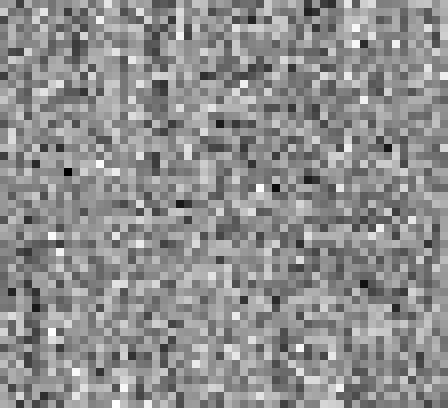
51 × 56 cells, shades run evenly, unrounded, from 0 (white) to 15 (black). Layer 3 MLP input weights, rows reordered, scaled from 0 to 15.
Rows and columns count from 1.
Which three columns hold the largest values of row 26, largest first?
23, 24, 16
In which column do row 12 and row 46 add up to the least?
25
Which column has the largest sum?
4
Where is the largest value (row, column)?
22, 9
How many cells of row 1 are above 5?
40
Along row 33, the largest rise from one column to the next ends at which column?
54
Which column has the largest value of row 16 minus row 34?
28
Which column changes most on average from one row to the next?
8
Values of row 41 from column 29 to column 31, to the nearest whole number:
7 7 5
